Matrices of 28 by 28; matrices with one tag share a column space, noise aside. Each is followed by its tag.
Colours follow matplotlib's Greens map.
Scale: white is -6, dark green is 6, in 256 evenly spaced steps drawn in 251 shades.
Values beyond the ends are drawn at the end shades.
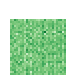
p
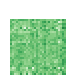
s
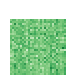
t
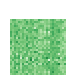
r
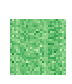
p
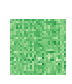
r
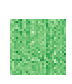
r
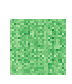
t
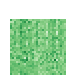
r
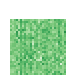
r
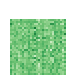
t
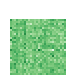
t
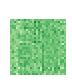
s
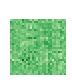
r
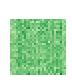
s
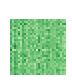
t
